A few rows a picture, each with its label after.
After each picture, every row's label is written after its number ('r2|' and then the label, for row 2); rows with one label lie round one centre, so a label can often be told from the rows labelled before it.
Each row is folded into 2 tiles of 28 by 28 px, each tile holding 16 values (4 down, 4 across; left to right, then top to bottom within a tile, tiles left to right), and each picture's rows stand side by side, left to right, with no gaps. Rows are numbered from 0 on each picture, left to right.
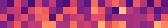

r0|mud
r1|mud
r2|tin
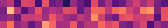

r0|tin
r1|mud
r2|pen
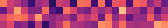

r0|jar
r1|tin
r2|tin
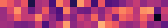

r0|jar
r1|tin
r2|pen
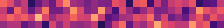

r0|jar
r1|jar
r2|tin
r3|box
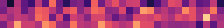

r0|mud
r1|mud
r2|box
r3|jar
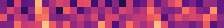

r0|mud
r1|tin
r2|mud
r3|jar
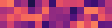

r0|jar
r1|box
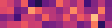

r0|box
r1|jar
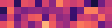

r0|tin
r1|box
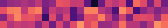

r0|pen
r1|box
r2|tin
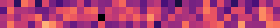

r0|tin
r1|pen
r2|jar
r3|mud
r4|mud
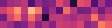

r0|pen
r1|tin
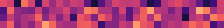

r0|tin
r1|box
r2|box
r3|box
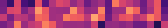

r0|mud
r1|jar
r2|jar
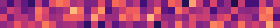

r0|mud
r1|jar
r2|jar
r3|tin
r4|mud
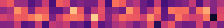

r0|jar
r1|jar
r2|jar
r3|pen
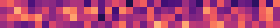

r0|jar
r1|pen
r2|tin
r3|mud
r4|mud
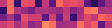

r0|tin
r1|box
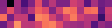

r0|mud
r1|pen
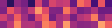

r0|mud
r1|tin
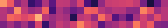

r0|jar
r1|box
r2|box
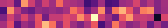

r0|tin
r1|jar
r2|pen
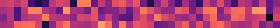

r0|box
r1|tin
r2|box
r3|mud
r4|pen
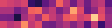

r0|box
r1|jar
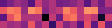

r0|pen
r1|pen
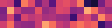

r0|tin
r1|box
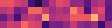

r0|box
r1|jar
